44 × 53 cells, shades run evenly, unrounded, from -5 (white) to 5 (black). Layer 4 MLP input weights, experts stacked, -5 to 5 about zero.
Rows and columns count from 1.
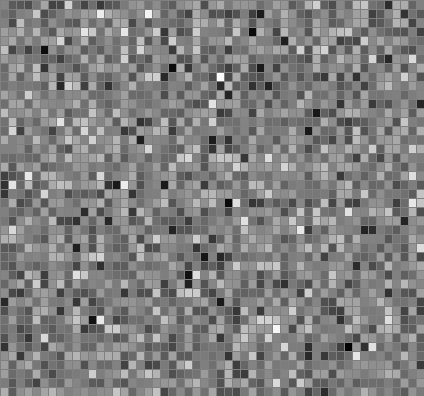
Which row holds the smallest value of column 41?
6
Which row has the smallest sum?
19
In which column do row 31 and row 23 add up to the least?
25
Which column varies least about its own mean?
48
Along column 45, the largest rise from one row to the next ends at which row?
9
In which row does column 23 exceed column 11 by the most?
4
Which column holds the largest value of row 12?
53
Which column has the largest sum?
39
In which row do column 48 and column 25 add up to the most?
28
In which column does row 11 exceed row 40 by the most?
45
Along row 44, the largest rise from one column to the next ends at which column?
21
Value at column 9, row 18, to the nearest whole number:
-2
